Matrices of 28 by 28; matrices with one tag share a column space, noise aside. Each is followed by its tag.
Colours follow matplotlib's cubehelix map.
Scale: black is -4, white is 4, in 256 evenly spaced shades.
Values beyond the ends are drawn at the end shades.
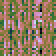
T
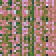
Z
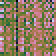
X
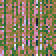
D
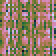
T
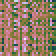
X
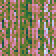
T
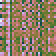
X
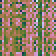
X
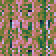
T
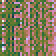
X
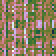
T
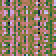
Z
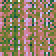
X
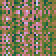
Z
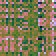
X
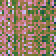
Z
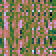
T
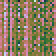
X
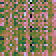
X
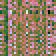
Z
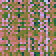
X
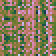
Z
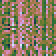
D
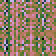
X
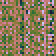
Z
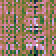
D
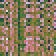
X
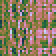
T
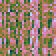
T
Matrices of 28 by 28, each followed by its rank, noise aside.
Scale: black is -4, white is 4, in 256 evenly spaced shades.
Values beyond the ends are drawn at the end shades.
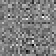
five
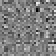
four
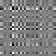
one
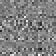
five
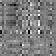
three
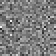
five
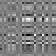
one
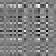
one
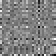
two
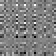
two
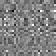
three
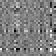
two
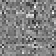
five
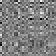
two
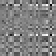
one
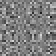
three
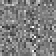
five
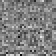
five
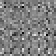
three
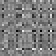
two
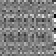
two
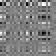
one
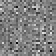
five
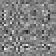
three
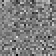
five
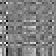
one
